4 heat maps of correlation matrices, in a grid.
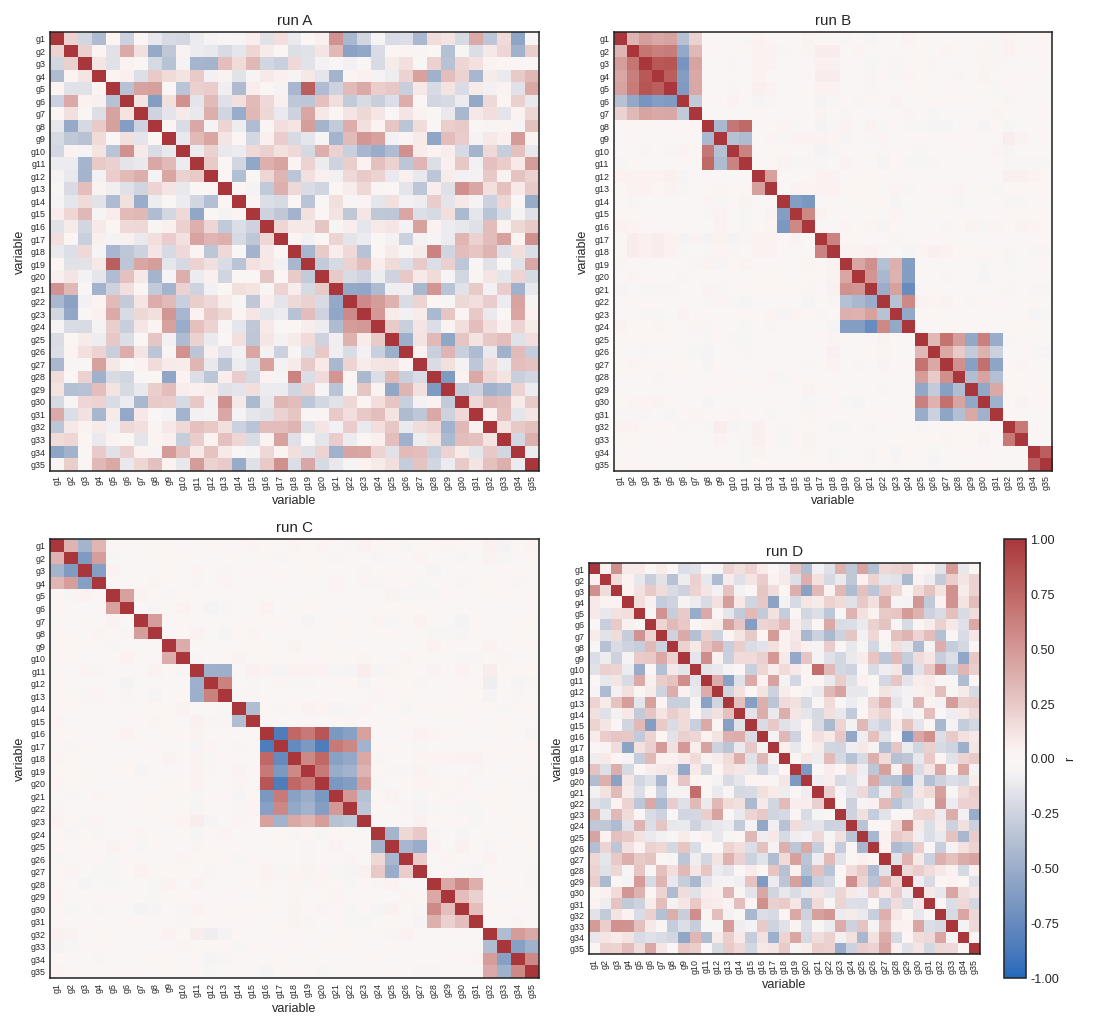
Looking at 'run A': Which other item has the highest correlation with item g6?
g10
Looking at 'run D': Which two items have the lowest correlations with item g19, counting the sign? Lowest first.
g20, g9
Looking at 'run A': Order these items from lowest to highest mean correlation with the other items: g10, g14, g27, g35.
g14, g10, g27, g35
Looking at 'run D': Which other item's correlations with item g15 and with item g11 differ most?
g6
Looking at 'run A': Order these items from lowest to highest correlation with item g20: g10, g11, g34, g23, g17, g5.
g5, g23, g11, g17, g34, g10
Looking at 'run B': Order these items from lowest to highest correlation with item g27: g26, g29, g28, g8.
g29, g8, g26, g28
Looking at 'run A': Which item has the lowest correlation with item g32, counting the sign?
g29
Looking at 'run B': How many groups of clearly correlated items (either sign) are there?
9
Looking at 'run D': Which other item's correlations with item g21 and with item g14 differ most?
g10
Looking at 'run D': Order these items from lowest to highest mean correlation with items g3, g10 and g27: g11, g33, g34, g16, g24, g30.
g24, g11, g30, g16, g33, g34
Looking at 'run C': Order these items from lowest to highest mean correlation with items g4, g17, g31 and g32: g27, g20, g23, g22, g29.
g20, g23, g27, g29, g22
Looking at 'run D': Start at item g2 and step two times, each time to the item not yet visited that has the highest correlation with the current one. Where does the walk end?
g26
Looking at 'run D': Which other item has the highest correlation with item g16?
g31
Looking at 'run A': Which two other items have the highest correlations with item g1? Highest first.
g21, g31
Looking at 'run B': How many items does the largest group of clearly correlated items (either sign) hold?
7
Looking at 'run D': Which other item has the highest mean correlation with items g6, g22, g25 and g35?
g27
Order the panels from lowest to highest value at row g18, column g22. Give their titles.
run C, run B, run A, run D
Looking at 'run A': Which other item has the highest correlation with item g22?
g23
